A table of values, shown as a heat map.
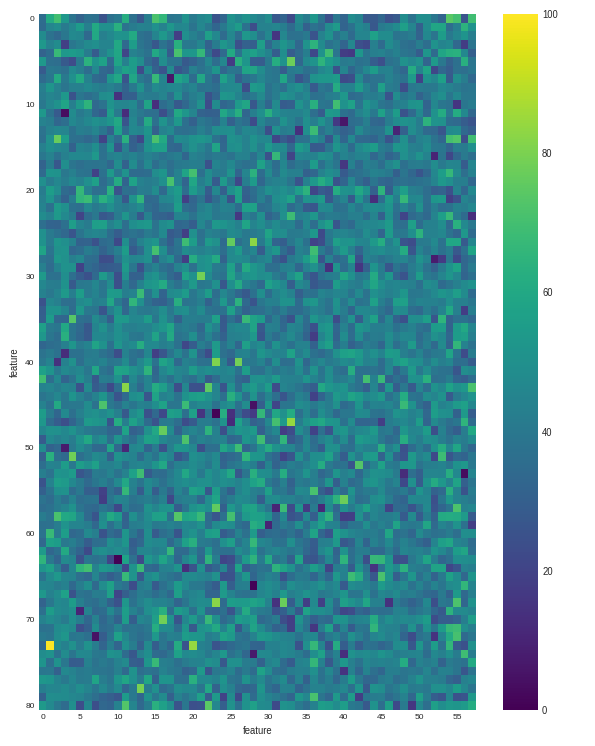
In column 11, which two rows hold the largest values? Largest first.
43, 80
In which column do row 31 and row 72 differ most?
7
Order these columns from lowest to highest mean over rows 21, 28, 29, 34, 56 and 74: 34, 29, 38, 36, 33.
38, 34, 29, 33, 36
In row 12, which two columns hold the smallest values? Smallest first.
40, 39
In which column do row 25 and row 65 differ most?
45
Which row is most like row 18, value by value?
61
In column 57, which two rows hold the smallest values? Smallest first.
23, 59
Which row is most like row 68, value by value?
57
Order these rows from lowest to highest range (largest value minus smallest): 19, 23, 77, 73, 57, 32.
77, 32, 19, 23, 57, 73
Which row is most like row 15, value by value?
31
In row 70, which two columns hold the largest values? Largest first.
16, 22
